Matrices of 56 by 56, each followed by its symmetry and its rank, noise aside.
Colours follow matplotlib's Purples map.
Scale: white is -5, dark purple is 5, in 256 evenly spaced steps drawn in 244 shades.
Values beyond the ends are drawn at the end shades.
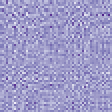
antisymmetric, rank four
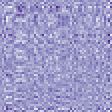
no symmetry, rank four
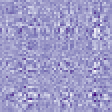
no symmetry, rank three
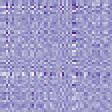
antisymmetric, rank two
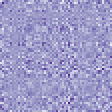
symmetric, rank four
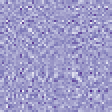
symmetric, rank four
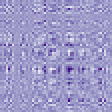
symmetric, rank three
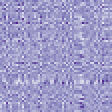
no symmetry, rank four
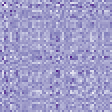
symmetric, rank four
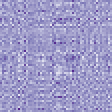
antisymmetric, rank four
